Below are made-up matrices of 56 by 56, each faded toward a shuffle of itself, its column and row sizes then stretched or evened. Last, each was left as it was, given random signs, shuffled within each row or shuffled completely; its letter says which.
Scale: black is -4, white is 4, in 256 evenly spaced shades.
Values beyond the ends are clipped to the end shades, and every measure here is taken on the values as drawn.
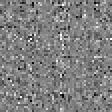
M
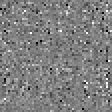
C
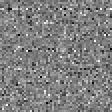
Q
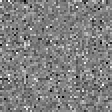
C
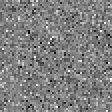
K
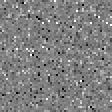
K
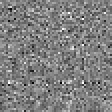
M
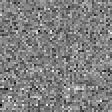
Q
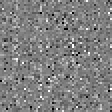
M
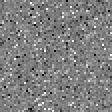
K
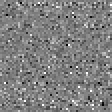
Q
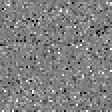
Q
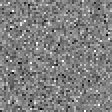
K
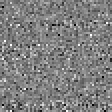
Q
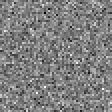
K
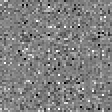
C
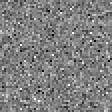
K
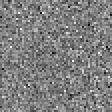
K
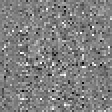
M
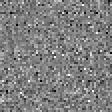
Q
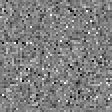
Q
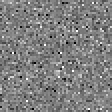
Q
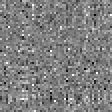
M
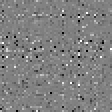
M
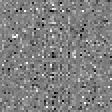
M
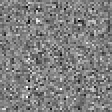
M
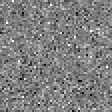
K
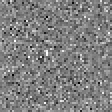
K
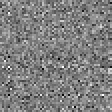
M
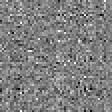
M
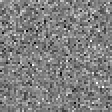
K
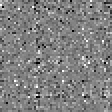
C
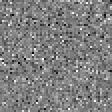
Q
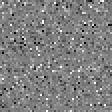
Q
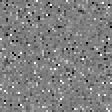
K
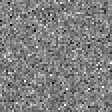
K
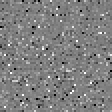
Q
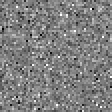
K
